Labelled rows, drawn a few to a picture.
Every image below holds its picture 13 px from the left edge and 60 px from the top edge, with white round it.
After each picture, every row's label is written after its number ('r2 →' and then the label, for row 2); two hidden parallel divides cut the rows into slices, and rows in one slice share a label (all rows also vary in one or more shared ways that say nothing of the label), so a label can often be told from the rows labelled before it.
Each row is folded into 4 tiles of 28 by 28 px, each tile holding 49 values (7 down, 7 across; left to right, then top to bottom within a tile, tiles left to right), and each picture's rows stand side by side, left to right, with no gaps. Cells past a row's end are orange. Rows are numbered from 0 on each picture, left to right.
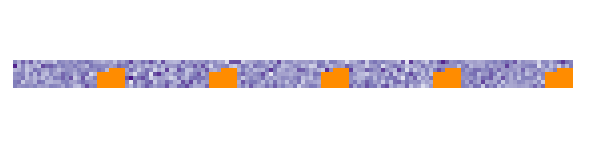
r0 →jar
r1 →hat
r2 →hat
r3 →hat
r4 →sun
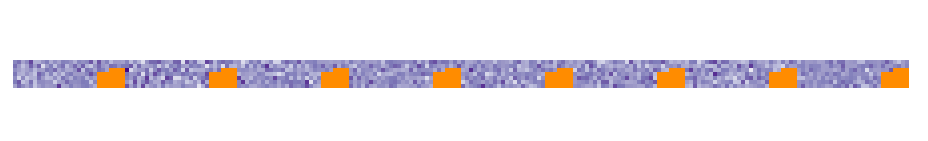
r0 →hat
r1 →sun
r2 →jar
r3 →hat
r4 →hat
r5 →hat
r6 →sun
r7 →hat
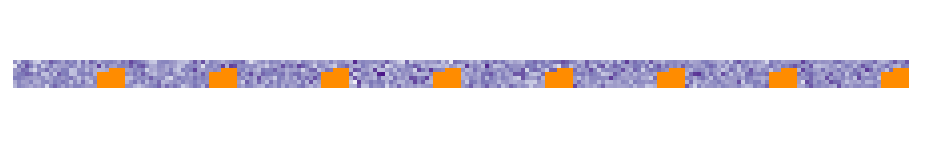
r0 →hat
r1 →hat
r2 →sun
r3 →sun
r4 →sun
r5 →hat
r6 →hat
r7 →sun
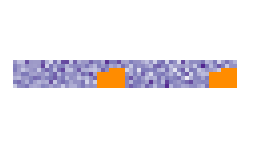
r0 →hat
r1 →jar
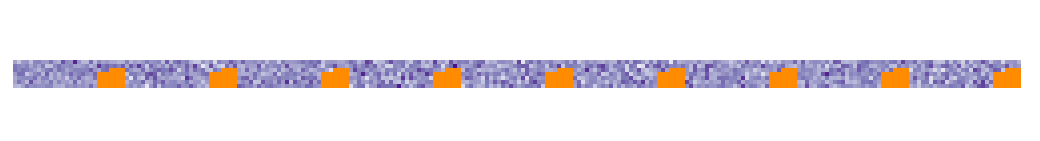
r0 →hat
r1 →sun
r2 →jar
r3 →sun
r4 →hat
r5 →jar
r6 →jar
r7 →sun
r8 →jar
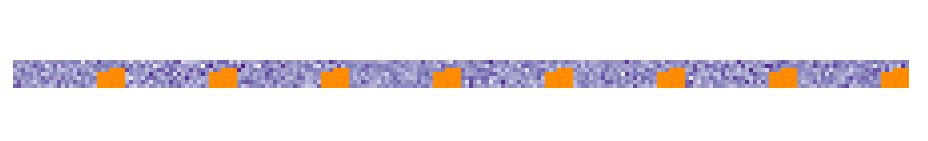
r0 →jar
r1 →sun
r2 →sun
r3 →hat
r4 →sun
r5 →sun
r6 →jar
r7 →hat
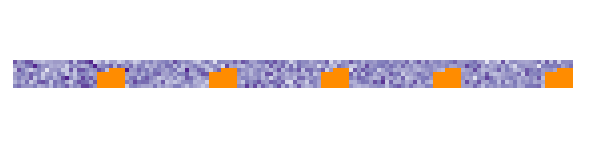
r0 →jar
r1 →sun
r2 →sun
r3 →hat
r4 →hat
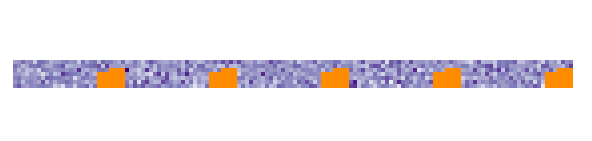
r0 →jar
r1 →sun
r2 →hat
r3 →jar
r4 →hat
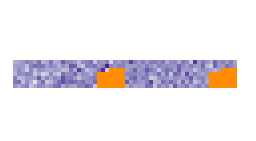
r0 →jar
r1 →hat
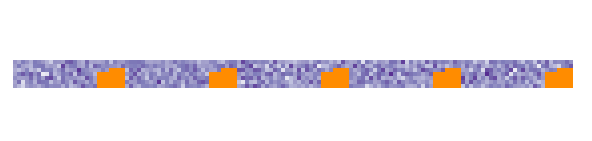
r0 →jar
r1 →hat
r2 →sun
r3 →sun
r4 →sun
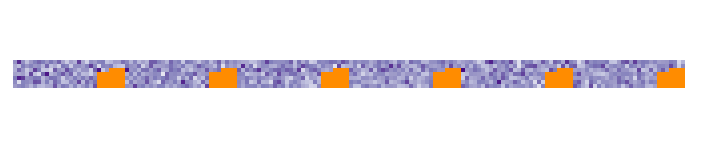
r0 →hat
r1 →hat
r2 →sun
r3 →hat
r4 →sun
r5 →jar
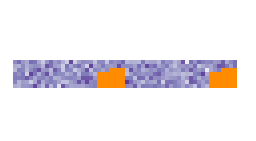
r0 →hat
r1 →hat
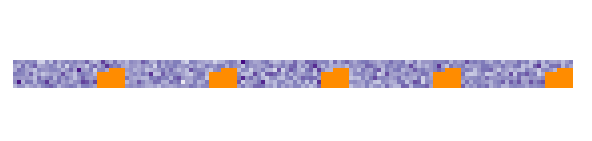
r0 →jar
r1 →hat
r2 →hat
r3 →hat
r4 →jar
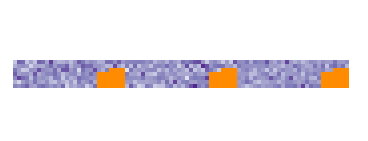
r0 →sun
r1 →jar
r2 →hat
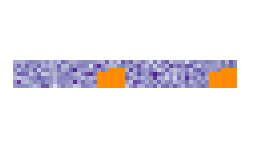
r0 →hat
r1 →sun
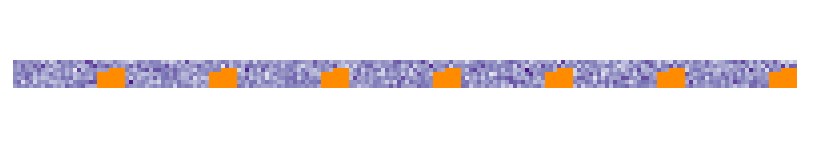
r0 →jar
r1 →hat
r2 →jar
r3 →jar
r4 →jar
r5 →jar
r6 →jar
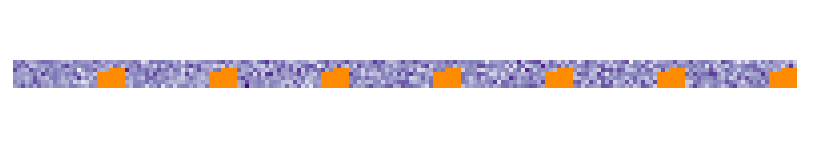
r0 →sun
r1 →sun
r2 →sun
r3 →jar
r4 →jar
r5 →hat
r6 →sun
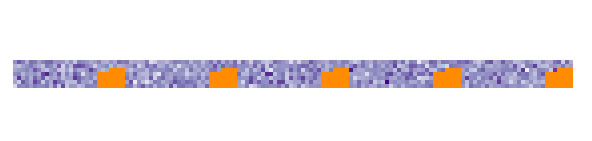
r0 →sun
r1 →jar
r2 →sun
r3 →sun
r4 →sun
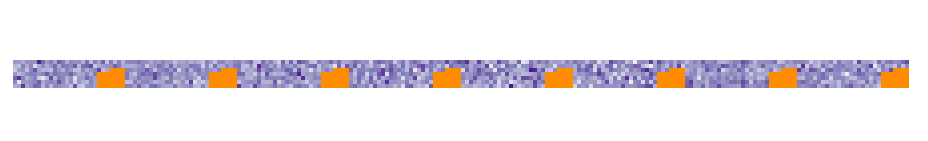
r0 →hat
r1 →sun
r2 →hat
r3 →sun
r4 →sun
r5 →sun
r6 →jar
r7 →sun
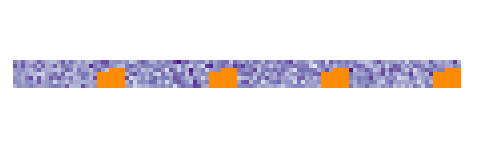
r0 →jar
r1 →jar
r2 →sun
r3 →sun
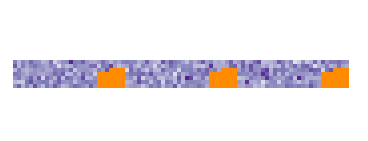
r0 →jar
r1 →sun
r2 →sun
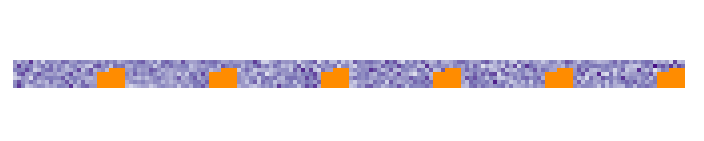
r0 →hat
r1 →hat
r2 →jar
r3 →hat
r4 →sun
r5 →jar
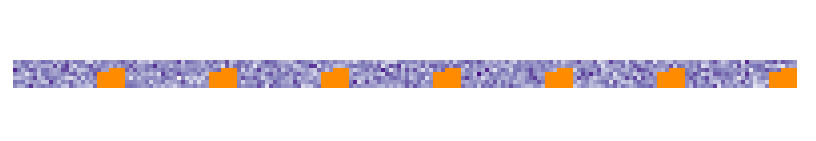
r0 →hat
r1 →hat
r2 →hat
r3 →jar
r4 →hat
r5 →hat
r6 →sun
